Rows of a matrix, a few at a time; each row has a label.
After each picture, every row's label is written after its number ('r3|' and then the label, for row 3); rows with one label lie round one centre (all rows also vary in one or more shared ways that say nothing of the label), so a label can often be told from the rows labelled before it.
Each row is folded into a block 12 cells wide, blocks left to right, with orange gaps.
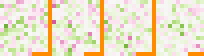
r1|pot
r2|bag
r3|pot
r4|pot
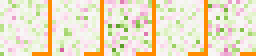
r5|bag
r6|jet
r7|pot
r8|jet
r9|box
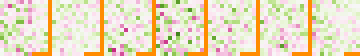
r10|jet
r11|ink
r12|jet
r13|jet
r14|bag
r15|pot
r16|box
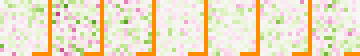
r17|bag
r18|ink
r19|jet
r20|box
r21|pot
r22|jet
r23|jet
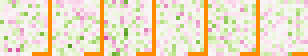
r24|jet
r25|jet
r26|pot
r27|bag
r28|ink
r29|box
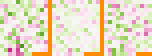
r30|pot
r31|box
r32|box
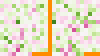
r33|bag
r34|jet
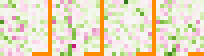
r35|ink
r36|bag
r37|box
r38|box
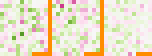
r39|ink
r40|jet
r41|pot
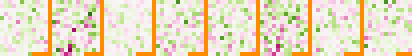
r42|pot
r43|jet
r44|pot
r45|bag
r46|box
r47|bag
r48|pot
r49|ink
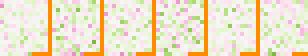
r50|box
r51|bag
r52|jet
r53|bag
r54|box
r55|jet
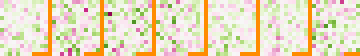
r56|box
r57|jet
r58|pot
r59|bag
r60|jet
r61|bag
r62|ink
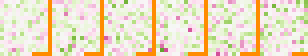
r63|bag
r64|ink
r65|pot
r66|jet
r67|pot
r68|bag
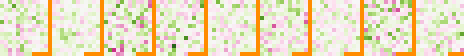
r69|jet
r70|jet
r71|jet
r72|ink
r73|bag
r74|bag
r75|jet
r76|bag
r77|pot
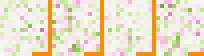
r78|ink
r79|ink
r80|pot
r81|jet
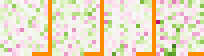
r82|bag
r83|box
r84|bag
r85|box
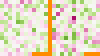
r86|box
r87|box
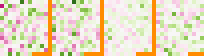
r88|bag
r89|bag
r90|bag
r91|box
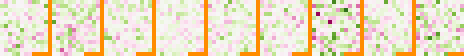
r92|ink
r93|ink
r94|bag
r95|box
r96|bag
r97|bag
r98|pot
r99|box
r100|jet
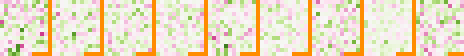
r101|bag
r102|jet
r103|jet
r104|ink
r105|ink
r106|jet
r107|bag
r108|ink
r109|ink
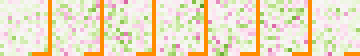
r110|jet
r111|ink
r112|pot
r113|bag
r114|pot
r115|ink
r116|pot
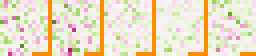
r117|ink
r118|jet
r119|ink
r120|box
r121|bag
